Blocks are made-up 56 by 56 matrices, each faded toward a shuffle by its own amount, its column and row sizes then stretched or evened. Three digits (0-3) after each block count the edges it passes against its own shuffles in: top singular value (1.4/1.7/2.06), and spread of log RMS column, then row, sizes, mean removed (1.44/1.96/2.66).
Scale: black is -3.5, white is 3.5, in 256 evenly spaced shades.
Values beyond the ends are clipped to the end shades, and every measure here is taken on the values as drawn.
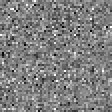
0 1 1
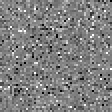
1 0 0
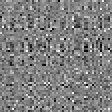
3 1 2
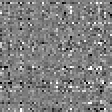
0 2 3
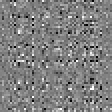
3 3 2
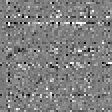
2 2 3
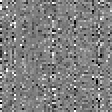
3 3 0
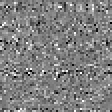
1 0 2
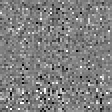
1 2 2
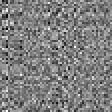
3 2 1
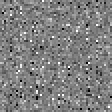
0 2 0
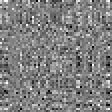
3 2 2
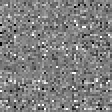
0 2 2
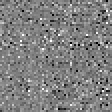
0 1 2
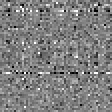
3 1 2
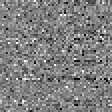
2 0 1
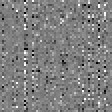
2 3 0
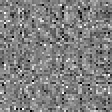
3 1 1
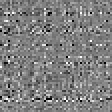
3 2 3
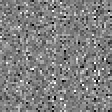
2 2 0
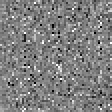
0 2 0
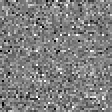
1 0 2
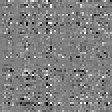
2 2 3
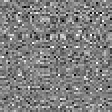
3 0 2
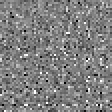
0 1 1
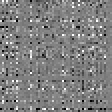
1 3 3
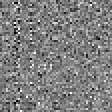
2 2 0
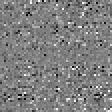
1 1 2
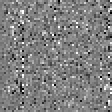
0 2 0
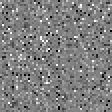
0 1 0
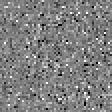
0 1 1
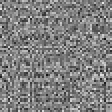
3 1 1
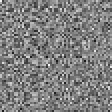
3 0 1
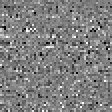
1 0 2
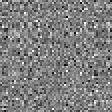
3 1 0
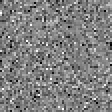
0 0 1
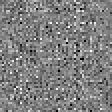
1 2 1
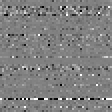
3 0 3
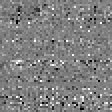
1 1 3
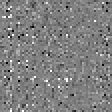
0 2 1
